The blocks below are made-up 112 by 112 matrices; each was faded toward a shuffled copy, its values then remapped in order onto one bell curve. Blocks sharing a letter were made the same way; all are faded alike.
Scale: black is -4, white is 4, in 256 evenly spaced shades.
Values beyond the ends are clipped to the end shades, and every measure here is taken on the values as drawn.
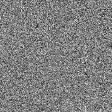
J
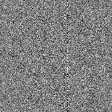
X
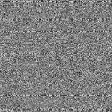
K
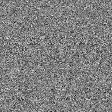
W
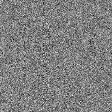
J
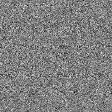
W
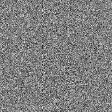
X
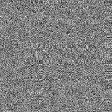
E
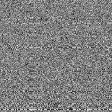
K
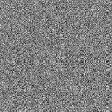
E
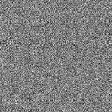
E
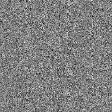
X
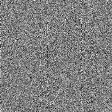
X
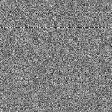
K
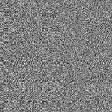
E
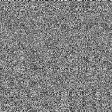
K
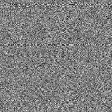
K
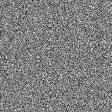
J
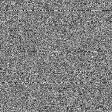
W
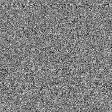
W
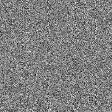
X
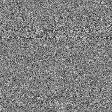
W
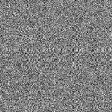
E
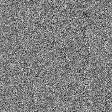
J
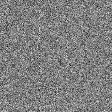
J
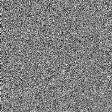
X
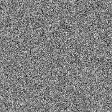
J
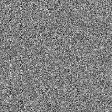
X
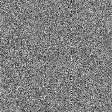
J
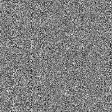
X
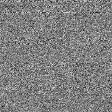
W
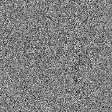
X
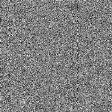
X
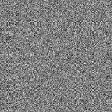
E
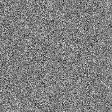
X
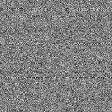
K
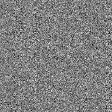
X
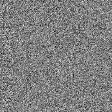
J
